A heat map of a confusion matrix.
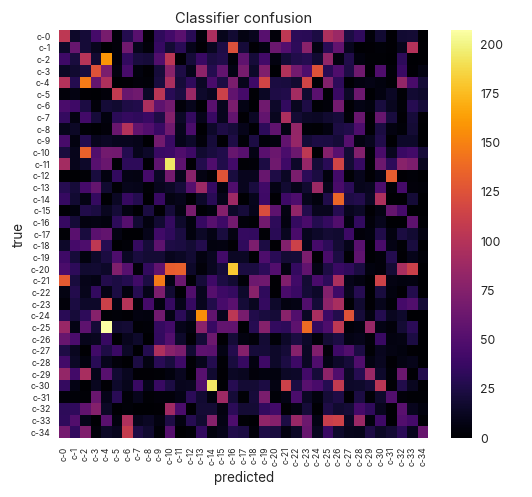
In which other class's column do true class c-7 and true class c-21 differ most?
c-9
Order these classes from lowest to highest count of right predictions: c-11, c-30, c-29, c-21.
c-11, c-21, c-29, c-30
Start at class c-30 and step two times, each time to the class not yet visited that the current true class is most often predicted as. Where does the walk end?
c-26
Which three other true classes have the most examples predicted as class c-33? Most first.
c-20, c-1, c-11
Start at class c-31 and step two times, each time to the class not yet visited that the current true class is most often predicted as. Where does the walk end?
c-19
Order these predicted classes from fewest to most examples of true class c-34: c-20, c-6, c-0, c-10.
c-20, c-10, c-0, c-6
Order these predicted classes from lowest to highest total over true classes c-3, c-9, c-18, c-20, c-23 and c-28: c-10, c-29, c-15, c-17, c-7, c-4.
c-29, c-7, c-15, c-17, c-4, c-10
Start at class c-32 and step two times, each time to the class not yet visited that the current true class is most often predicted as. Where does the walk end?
c-2
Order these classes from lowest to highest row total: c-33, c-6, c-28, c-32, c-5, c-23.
c-28, c-32, c-6, c-23, c-5, c-33
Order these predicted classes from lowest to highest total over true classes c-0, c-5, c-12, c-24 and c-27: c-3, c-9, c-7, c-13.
c-7, c-3, c-13, c-9
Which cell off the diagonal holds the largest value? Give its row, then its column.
c-25, c-4
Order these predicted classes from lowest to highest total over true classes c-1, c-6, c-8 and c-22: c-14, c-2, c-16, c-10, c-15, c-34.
c-34, c-2, c-15, c-14, c-10, c-16
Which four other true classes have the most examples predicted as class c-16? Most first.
c-20, c-1, c-24, c-14
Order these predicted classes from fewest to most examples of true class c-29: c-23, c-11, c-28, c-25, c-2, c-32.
c-11, c-28, c-23, c-32, c-25, c-2
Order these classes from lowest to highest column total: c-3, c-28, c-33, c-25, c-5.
c-5, c-33, c-28, c-3, c-25
